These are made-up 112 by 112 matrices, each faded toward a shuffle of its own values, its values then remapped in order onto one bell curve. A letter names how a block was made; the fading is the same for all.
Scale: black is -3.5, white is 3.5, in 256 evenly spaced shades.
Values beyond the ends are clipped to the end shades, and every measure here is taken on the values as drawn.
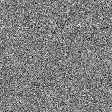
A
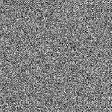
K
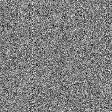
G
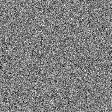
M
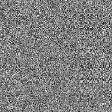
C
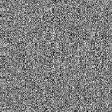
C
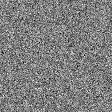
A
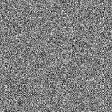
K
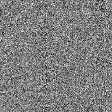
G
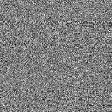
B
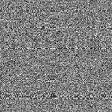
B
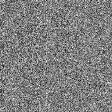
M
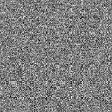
C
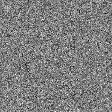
M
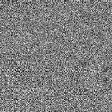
C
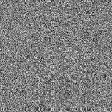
K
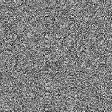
K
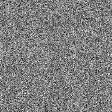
G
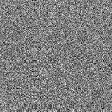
K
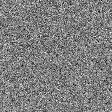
A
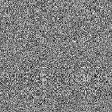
C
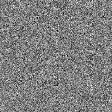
G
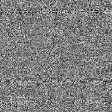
B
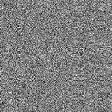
K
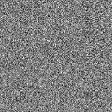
K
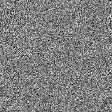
G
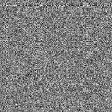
C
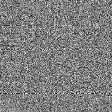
B
